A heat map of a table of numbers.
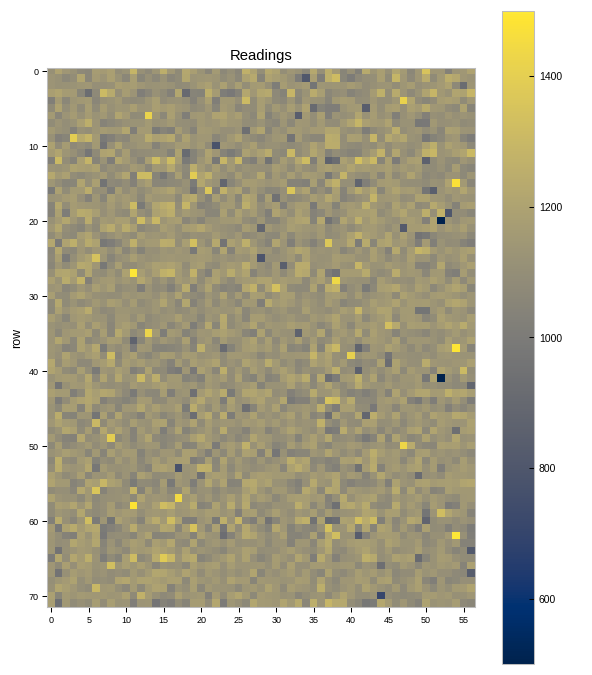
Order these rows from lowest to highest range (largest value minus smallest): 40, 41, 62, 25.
40, 25, 62, 41
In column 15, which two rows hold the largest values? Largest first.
65, 58
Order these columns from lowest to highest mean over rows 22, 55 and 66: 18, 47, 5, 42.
18, 42, 47, 5
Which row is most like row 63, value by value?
13
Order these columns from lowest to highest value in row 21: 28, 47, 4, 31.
47, 28, 4, 31
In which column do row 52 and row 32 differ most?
49
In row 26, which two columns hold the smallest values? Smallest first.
31, 7
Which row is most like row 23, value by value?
61
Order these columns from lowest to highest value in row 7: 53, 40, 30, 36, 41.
30, 53, 36, 40, 41
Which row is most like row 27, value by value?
58
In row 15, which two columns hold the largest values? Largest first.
54, 38
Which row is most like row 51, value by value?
17
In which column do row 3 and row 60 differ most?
5
